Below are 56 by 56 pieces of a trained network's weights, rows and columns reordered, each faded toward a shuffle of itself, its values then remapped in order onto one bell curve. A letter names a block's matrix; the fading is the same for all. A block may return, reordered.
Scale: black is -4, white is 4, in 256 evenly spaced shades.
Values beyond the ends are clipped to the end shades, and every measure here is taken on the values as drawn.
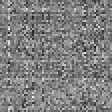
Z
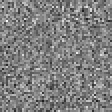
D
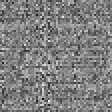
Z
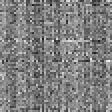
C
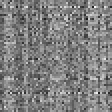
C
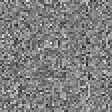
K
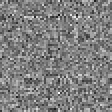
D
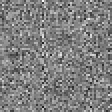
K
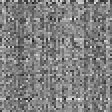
C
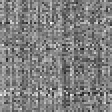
C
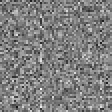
K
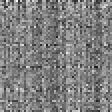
C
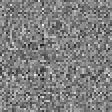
D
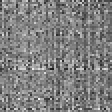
C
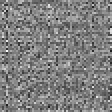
Z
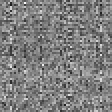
Z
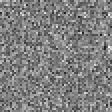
D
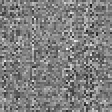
Z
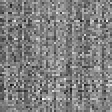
C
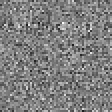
D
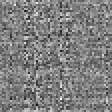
Z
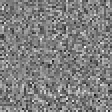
D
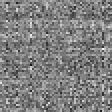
Z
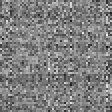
Z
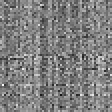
C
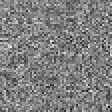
D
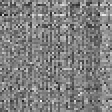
C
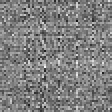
Z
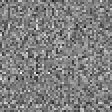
D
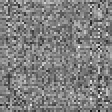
Z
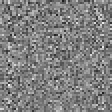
K
